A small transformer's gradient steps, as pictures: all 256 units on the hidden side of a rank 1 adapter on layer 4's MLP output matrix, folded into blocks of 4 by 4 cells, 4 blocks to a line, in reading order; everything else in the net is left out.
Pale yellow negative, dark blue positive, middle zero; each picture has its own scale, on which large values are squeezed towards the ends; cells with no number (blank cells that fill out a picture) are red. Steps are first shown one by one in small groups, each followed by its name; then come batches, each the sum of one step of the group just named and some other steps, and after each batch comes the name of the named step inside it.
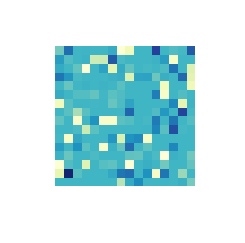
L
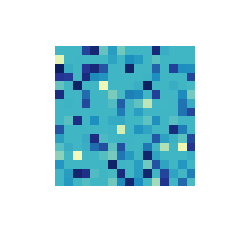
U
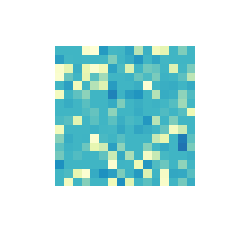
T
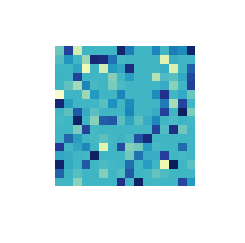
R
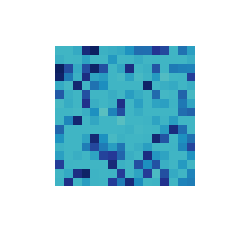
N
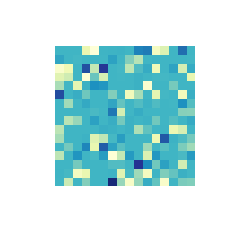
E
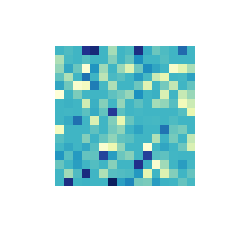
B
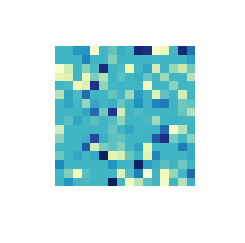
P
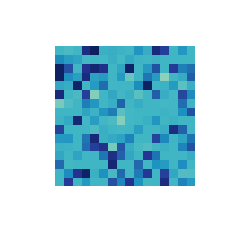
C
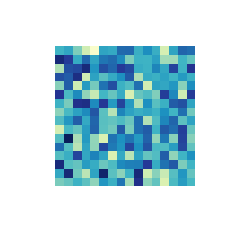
E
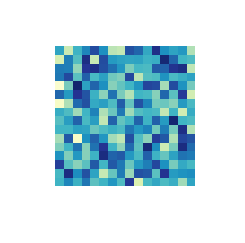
N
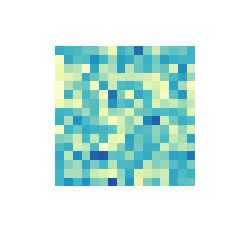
B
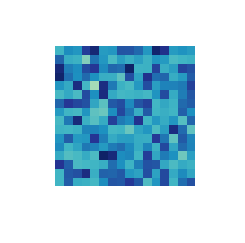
N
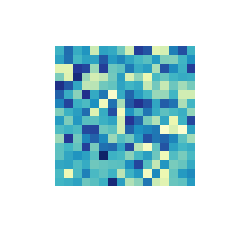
P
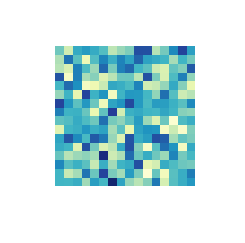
P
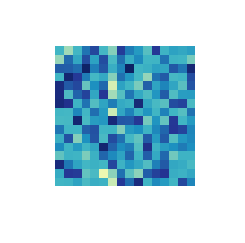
U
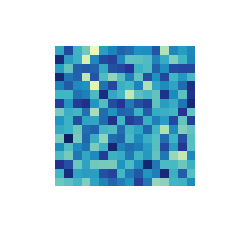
E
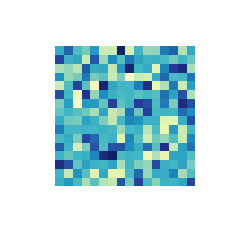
C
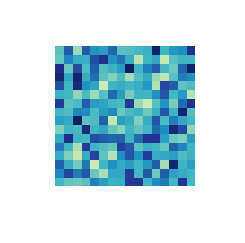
R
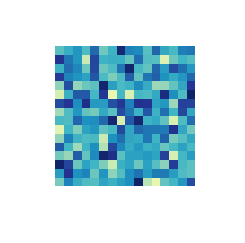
R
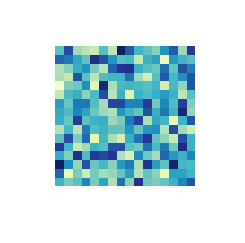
R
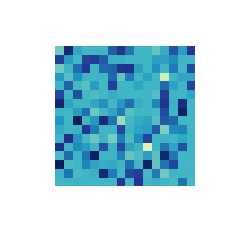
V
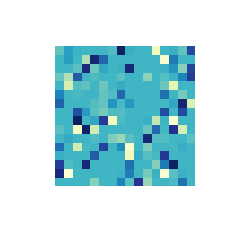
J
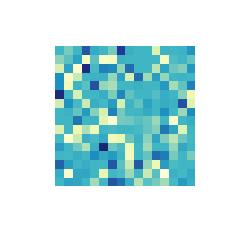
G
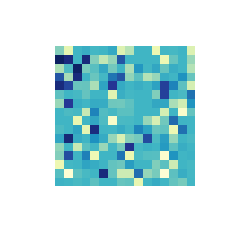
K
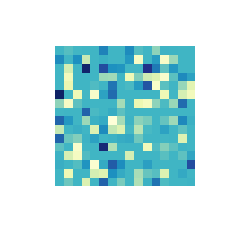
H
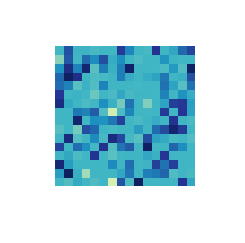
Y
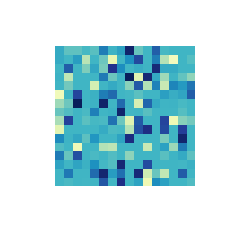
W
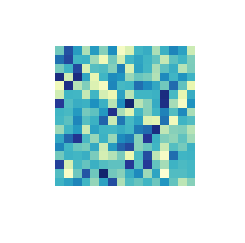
K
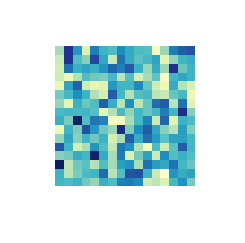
V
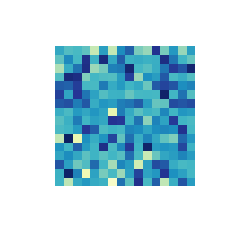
Y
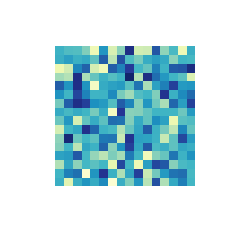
W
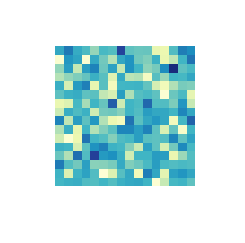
G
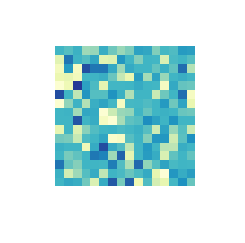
G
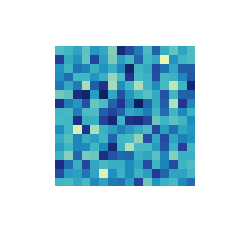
J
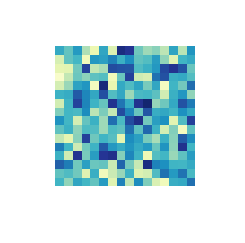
W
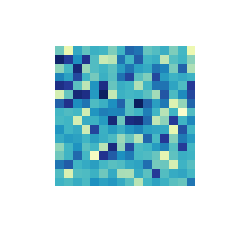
K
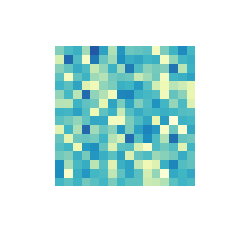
J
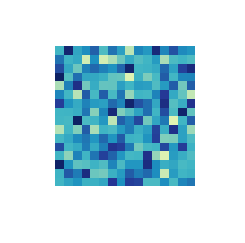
G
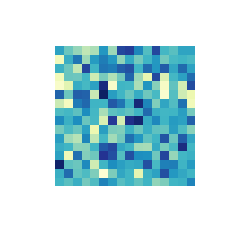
H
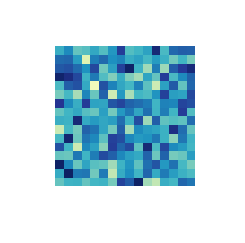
Y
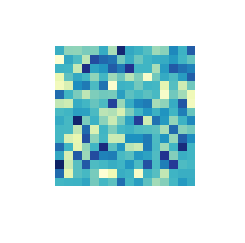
J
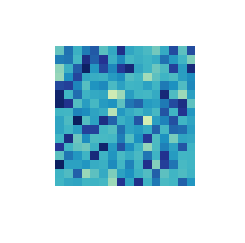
V
